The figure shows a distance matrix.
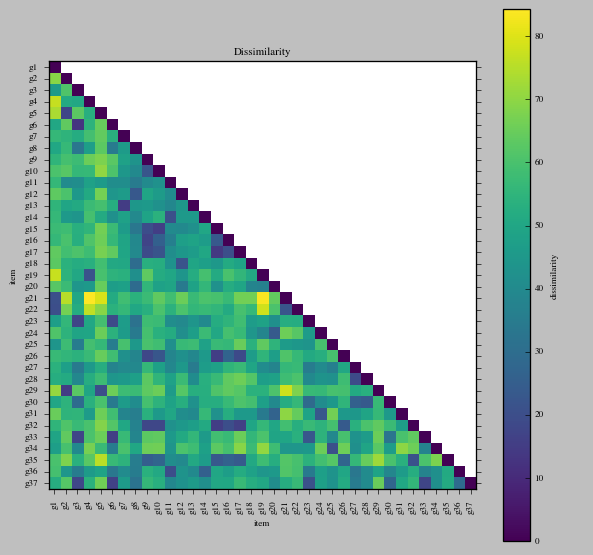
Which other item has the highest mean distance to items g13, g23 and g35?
g5
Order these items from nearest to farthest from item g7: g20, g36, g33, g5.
g36, g20, g33, g5
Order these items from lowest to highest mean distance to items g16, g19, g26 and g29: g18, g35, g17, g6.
g17, g35, g18, g6
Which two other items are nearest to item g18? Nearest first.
g12, g8
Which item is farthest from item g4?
g21
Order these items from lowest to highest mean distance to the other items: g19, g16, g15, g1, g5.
g15, g16, g19, g1, g5
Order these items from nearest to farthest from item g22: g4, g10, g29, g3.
g3, g10, g29, g4
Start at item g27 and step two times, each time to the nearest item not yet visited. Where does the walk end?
g30
